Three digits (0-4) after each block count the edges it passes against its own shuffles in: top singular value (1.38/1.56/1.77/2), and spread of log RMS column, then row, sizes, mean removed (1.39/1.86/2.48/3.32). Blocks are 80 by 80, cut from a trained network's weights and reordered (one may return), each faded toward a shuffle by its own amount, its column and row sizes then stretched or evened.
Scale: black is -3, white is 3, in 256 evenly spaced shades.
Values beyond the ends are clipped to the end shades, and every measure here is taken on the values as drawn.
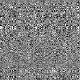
4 2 3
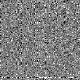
3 2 1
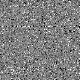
0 1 1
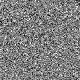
1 0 0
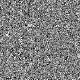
0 2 1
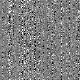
0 4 0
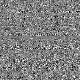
0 0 3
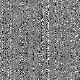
1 4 0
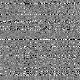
2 1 4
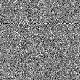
3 0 0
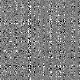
2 4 3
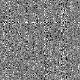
2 3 0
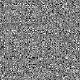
2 3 3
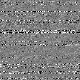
1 0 4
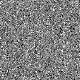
0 1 0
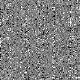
1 3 1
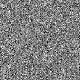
2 1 0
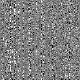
0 4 1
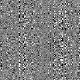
3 4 2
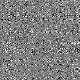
2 2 3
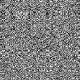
4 1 2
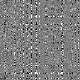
3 4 2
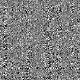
2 3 2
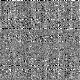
2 0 3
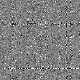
3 2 2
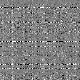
3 0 4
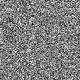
3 0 0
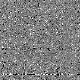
1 2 2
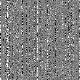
2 4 0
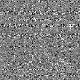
2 1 3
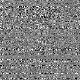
1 2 4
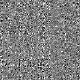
2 3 2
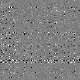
2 2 3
